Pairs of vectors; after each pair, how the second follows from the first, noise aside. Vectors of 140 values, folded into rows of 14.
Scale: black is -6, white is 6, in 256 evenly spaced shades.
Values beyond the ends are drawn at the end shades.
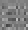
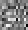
negated, scaled up.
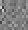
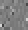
wrapped around, partly zeroed.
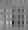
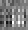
negated, scaled up.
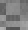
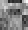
reversed, scaled up.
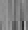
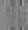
wrapped around, shrunk.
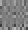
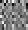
reversed, scaled up.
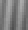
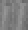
wrapped around, shrunk.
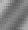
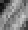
negated, scaled up.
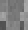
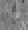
wrapped around, partly zeroed.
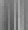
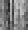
reversed, negated, scaled up.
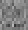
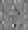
partly zeroed.
